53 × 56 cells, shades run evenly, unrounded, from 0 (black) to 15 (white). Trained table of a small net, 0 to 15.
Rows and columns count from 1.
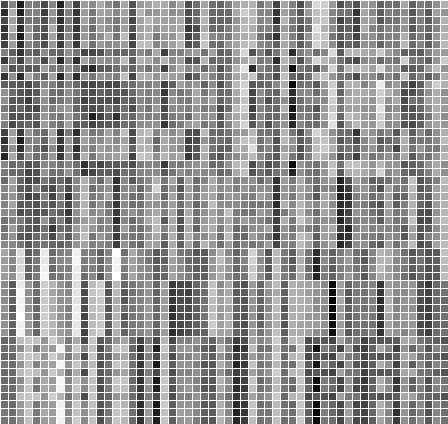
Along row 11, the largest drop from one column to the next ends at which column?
37
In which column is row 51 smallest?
40
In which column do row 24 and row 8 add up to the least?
35
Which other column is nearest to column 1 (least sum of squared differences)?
17
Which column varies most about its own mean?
3
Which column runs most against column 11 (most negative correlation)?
43
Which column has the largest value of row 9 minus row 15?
15
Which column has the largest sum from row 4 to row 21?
31
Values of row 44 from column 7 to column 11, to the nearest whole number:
9 14 8 12 8
